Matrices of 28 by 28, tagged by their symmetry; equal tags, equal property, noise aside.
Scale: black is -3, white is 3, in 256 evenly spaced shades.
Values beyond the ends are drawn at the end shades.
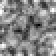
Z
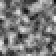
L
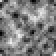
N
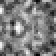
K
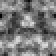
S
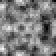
K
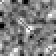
N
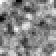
N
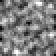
Z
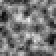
Z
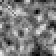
L
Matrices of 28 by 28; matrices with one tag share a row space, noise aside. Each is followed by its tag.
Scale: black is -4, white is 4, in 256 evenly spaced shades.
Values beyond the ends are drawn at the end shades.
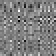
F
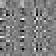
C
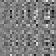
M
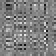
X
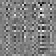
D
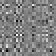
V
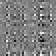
D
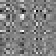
C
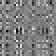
V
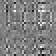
D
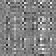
D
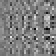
M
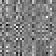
V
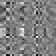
C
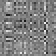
X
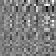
M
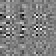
C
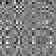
V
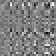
M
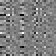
C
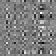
D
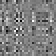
V
